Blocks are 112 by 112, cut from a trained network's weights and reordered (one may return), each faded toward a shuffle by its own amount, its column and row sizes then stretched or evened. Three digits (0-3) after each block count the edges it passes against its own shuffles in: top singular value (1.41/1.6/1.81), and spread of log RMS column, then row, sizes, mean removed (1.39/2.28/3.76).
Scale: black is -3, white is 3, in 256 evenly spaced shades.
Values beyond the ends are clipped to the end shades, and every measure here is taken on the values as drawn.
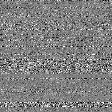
1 0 3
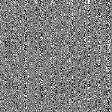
2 3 1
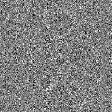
1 2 0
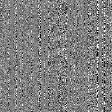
2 3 0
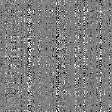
1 3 2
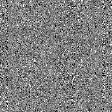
0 2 1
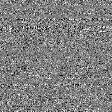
1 0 2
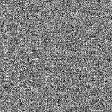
2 1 1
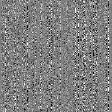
1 3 0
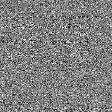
2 1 2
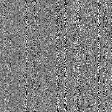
2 3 0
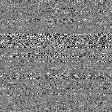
2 1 3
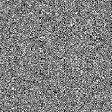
1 2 1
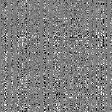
1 3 2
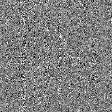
0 2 1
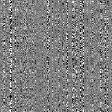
3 3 1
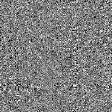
1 2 1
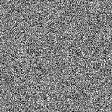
2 1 0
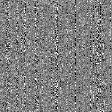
0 3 0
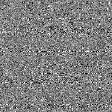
1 1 2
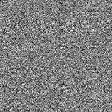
2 0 1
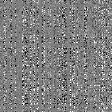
0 3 2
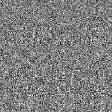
2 1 2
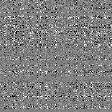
1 2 3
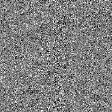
0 2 0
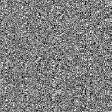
2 2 0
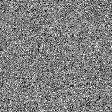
0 0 1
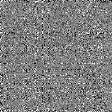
1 2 2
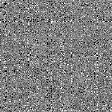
2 2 2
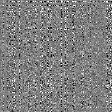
1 3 2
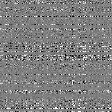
1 2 3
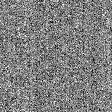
0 0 0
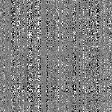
2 3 2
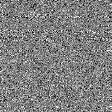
1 0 2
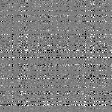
1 2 3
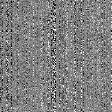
1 3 0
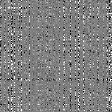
3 3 2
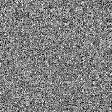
1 1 0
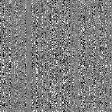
0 3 1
